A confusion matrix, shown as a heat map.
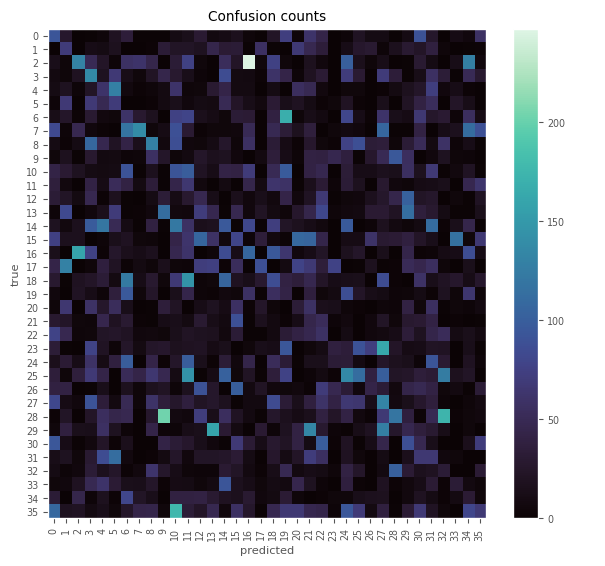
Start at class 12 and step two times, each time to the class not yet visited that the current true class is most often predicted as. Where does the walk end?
13
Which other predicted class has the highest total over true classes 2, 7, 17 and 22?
16
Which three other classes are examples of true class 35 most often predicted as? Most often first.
10, 0, 24
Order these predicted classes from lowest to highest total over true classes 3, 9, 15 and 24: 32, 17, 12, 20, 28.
17, 32, 20, 12, 28
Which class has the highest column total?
27
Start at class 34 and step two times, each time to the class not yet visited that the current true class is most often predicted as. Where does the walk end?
19
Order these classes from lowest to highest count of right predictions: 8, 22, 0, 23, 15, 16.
23, 22, 15, 0, 16, 8
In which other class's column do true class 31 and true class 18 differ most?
11
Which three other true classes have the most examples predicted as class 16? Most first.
2, 14, 10
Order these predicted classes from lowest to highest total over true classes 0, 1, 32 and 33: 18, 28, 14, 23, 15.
23, 18, 15, 28, 14
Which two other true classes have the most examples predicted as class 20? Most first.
15, 17
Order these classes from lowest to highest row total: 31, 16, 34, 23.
34, 31, 23, 16
